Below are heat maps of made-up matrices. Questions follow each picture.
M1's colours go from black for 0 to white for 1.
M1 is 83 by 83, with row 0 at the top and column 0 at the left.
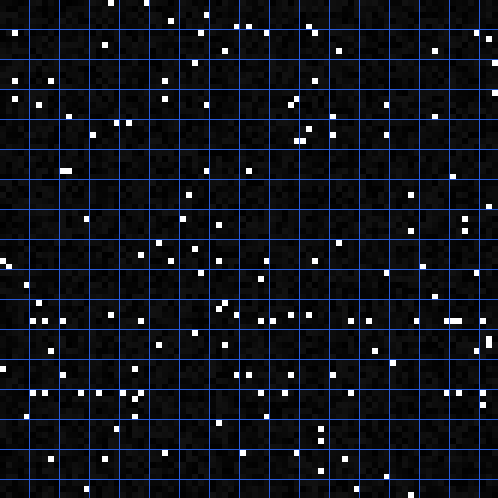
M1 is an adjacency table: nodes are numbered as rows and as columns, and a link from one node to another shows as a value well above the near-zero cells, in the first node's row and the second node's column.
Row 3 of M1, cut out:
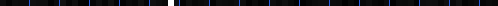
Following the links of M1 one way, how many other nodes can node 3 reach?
12
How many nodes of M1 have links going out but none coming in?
11
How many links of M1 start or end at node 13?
5
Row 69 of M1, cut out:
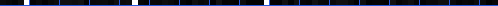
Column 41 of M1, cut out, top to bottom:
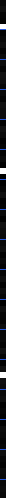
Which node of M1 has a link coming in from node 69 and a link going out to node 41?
node 4
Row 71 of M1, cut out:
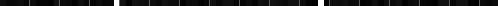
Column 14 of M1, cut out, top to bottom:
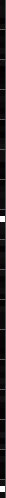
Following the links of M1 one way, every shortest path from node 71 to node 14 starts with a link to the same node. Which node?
node 53
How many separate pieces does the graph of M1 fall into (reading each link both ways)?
7
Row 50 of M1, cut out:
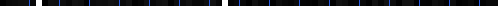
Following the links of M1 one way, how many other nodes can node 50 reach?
8
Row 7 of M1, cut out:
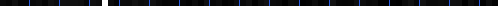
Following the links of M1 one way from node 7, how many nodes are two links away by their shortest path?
4
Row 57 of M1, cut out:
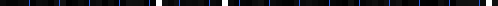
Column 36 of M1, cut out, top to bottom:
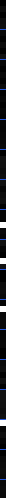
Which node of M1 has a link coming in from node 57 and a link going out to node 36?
node 37
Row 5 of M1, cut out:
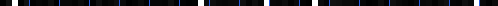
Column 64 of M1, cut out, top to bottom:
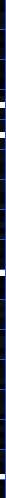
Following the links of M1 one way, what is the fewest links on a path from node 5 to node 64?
2
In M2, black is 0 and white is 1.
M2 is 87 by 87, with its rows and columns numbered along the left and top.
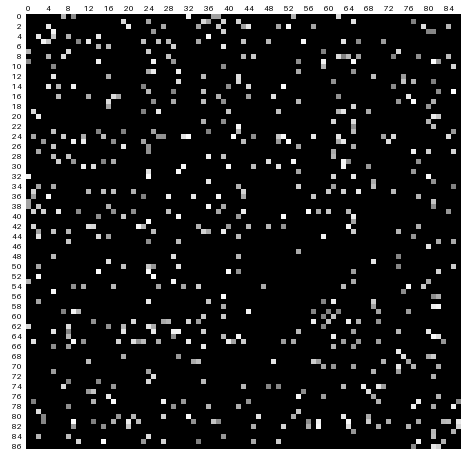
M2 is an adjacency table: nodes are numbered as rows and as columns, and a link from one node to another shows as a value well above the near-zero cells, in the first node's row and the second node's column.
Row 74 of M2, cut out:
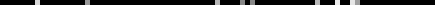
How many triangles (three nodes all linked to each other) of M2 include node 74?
0
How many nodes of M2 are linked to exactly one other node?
3
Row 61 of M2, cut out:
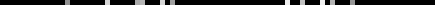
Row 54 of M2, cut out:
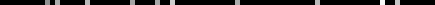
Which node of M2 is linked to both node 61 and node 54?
node 34
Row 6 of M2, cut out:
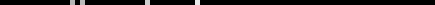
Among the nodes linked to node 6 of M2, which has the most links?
node 39
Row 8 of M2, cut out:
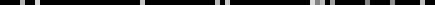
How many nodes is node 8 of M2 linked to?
12
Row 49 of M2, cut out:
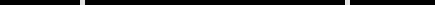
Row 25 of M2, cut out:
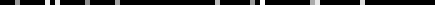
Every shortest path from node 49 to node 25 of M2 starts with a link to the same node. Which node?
node 16
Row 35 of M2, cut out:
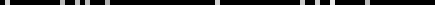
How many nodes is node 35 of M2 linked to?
10
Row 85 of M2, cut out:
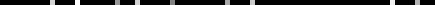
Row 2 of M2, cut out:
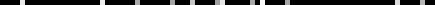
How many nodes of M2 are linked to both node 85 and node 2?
3
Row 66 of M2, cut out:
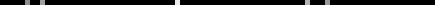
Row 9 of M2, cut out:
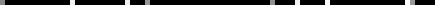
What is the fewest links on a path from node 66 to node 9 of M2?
2
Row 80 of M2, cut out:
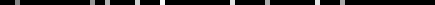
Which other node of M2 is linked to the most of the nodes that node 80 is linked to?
node 65
